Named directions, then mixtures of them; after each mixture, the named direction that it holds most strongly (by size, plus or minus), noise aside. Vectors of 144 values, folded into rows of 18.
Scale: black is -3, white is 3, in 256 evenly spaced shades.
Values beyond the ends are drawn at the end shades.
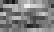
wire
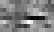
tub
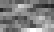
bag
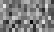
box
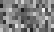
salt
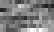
bag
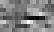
tub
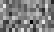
box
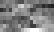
bag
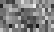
salt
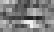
tub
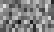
box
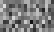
box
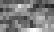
bag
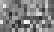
box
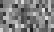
salt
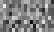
box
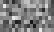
box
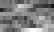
bag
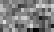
bag
